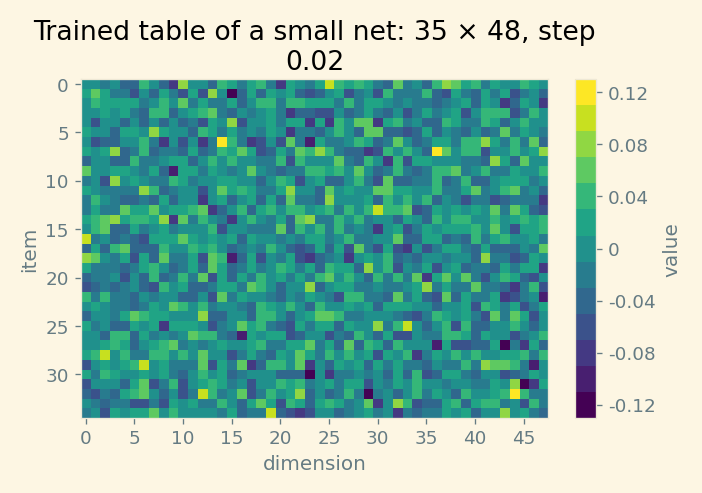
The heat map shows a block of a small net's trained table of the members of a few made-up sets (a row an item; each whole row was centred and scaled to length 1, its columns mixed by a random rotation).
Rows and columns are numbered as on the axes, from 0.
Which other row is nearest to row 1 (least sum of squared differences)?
18
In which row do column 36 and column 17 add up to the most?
7
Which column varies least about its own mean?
11
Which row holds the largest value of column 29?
19
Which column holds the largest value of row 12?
25
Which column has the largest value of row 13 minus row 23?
30
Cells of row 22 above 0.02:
7
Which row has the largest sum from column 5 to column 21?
13
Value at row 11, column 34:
0
